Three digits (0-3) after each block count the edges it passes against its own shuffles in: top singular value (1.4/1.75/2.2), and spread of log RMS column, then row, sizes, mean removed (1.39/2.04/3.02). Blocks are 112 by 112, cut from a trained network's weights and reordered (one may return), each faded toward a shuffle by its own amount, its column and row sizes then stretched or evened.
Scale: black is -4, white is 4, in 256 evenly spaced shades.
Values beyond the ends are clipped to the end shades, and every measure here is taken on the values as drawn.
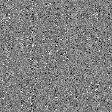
1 2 1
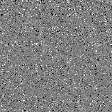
0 1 2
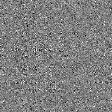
0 2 2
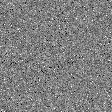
0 0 0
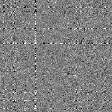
3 2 2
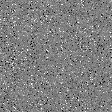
0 1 0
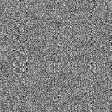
3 2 0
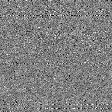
2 0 2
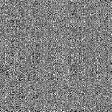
2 2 2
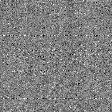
1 1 2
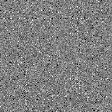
1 2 1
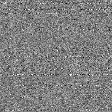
1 0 2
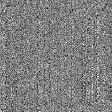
2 2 0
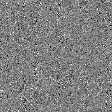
0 2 0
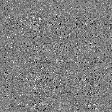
0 2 2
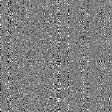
3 3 1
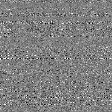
1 1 3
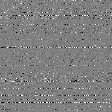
3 0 3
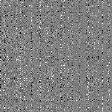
0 3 2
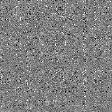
0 2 2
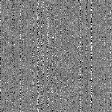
1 3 0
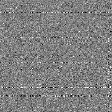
3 1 2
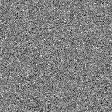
1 0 0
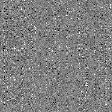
1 3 1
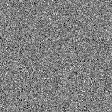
1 0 1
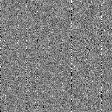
2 2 0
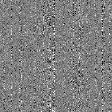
2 3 0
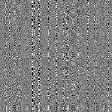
3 3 1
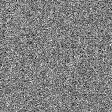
1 0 0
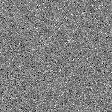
0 0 0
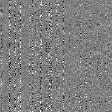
1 3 1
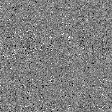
0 2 1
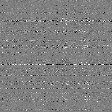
2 1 3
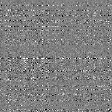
1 2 3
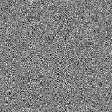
3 2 0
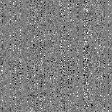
0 3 1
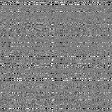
3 2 3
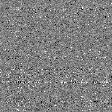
1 1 2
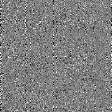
1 3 1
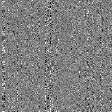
3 3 0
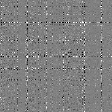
3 3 2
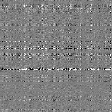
3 2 3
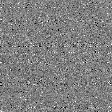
1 1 2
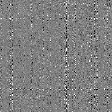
2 3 1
